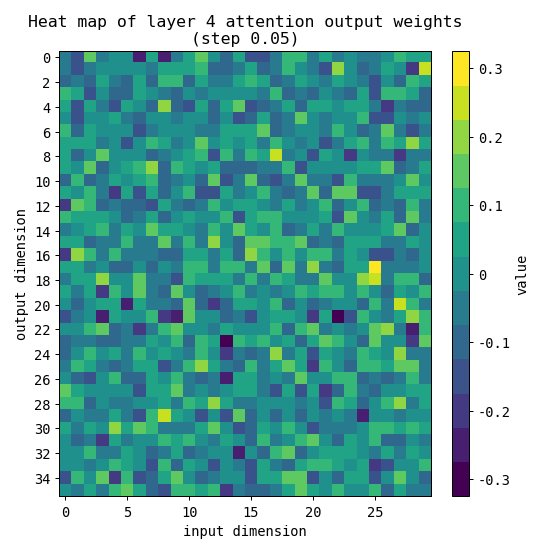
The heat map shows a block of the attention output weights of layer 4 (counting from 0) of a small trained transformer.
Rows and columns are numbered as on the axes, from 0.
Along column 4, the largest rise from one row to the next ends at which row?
35
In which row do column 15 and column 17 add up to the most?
8
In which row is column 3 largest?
18
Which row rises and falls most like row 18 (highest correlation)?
25
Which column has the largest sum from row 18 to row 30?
27
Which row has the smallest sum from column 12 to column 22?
21
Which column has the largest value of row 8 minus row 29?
17
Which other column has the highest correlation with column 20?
23
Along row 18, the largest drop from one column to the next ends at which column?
26
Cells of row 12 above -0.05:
14
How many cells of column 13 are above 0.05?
3
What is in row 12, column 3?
-0.1
